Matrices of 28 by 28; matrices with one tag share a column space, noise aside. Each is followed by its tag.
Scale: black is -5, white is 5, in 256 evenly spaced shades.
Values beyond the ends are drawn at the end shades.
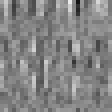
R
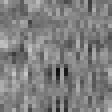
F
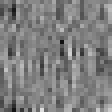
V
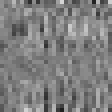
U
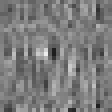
V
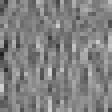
F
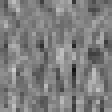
F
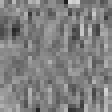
U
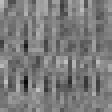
R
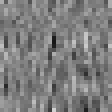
F
